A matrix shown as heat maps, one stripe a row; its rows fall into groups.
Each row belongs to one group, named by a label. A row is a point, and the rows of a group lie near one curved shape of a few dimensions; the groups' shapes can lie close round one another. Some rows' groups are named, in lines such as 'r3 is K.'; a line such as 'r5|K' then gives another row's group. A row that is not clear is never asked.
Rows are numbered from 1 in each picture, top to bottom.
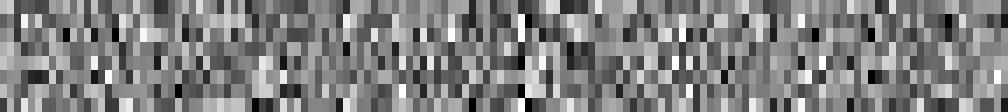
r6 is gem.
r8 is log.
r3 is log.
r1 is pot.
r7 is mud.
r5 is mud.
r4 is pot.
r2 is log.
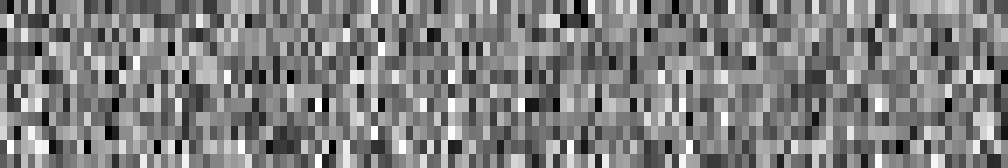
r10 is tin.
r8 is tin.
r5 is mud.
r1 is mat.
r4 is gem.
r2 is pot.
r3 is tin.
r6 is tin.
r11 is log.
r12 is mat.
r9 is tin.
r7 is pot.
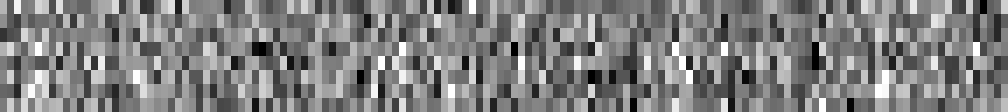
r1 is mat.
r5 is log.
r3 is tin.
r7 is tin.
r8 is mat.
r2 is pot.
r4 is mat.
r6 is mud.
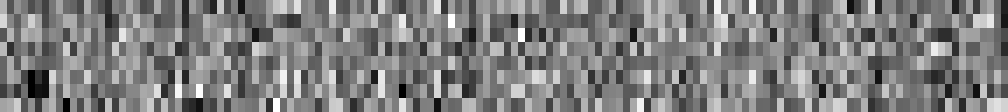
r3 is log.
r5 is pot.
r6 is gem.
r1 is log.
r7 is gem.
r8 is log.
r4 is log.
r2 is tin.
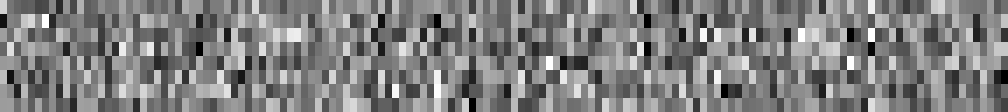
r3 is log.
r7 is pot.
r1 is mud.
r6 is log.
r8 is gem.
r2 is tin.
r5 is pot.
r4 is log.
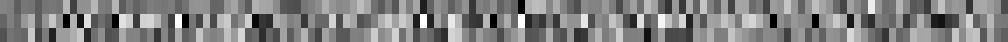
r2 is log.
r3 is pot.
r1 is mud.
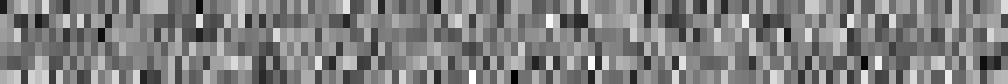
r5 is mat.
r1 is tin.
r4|log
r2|pot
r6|mat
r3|log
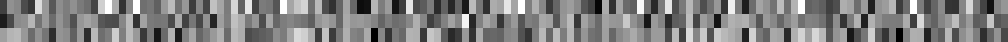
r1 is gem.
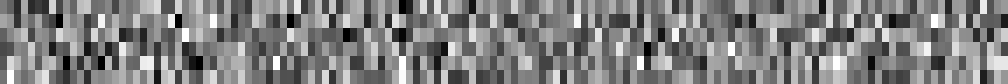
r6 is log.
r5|log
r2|log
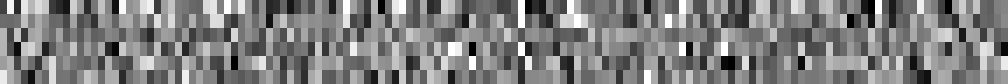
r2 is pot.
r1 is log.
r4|tin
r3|pot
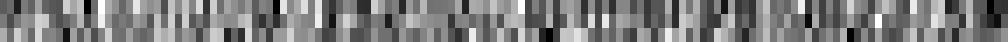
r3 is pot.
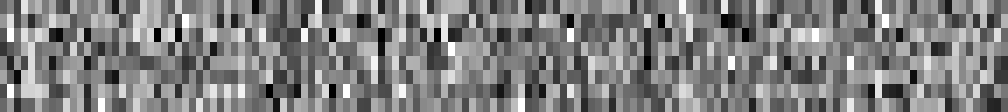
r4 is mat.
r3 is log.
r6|tin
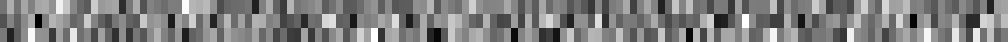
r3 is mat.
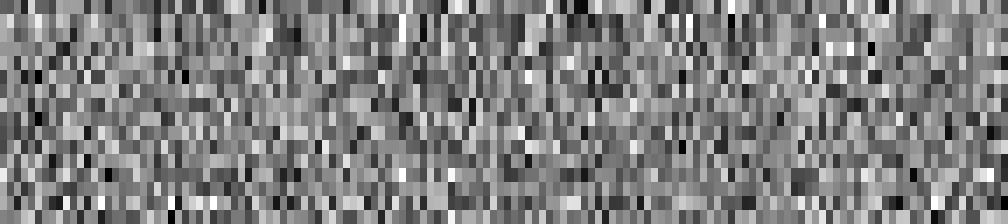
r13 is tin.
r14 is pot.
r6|gem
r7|mud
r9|gem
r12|log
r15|log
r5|log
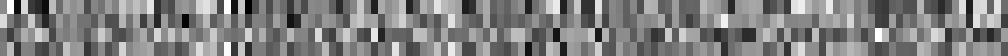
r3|mat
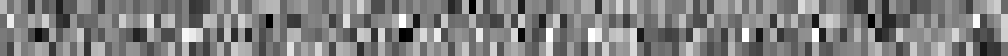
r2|log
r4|mat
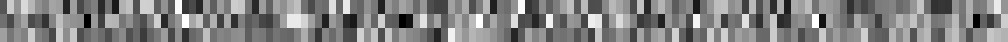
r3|mat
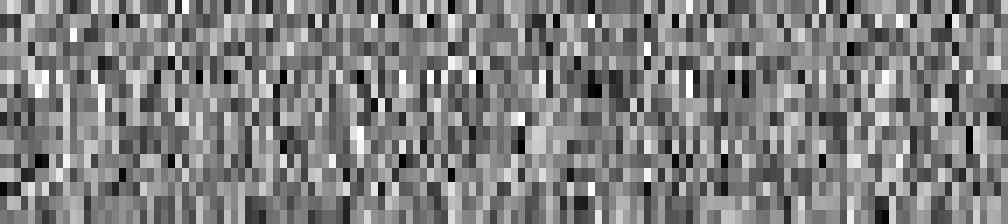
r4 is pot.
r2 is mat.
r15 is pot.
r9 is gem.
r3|pot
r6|mud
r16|pot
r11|mud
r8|log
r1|mat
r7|mud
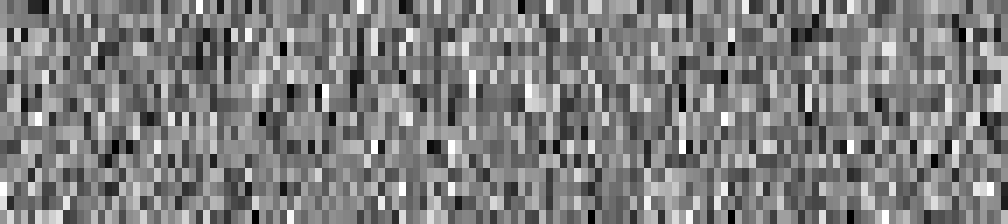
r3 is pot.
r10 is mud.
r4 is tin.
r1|mud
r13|pot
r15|log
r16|mat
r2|log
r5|log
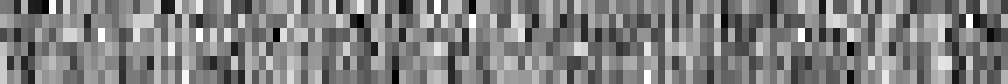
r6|pot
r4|pot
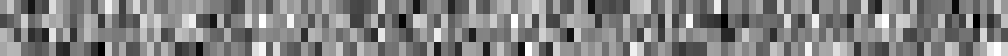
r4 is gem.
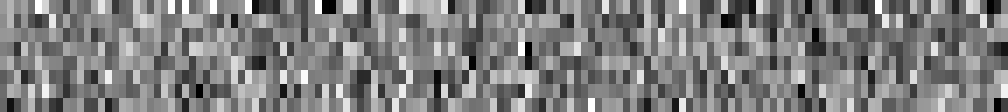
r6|gem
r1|mat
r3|log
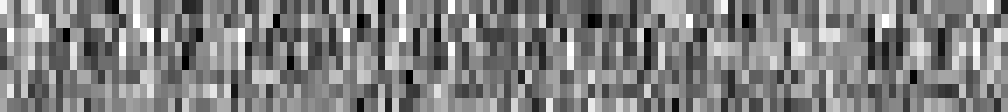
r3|log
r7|pot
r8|mud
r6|gem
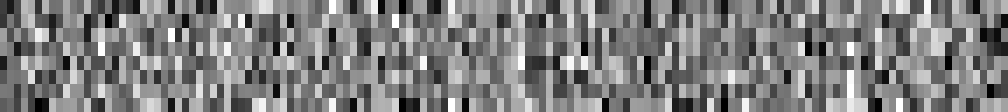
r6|pot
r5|tin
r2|pot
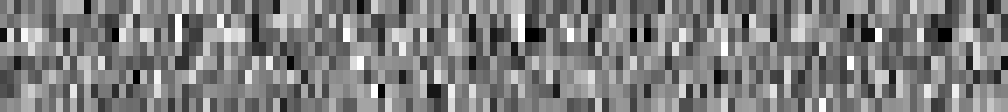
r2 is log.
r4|mat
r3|log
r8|mat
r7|mat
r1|mud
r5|mud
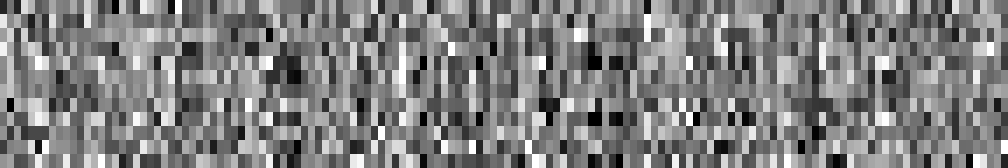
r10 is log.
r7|log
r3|pot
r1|mat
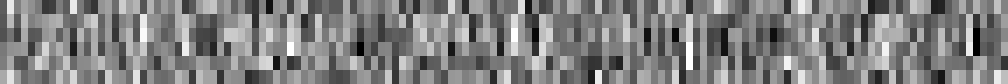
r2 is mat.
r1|pot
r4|mat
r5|mud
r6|pot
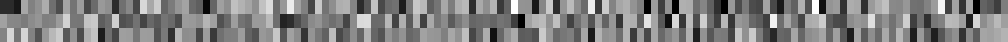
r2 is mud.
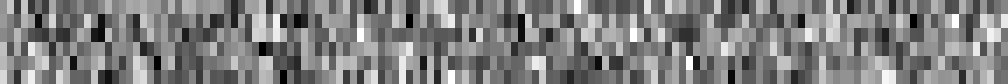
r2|gem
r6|tin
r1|pot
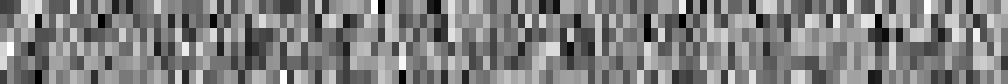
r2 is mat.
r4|pot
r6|gem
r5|tin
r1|mat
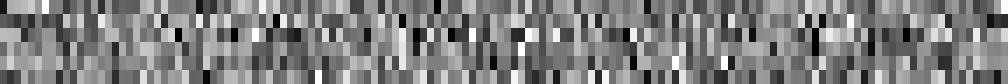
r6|mat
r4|log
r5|mat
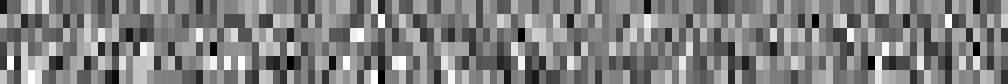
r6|tin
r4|mat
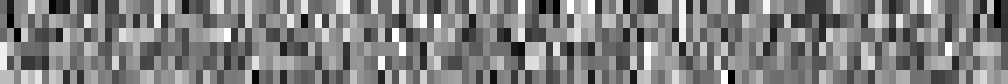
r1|pot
